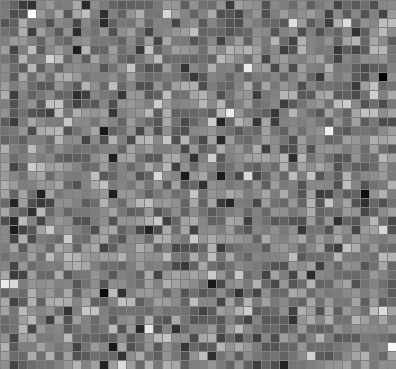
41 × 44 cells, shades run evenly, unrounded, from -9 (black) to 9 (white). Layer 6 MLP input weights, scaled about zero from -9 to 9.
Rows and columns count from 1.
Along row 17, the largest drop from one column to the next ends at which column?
30
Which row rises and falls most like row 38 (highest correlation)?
19
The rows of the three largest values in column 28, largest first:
8, 20, 35
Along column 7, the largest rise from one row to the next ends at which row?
12
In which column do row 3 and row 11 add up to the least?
9
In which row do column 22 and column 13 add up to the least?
18
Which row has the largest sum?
29
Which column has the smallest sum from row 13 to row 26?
2
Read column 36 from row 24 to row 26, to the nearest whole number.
-2 -2 -1
